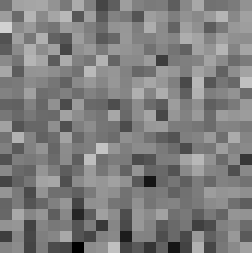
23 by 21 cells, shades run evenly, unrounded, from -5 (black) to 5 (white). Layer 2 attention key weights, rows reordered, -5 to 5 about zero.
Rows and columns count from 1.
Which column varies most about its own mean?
7
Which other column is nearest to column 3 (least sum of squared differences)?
11
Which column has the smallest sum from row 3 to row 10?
6
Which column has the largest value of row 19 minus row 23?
15
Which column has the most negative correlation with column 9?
16
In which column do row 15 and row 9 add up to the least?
21
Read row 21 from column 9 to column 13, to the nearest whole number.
-3 0 -2 1 0
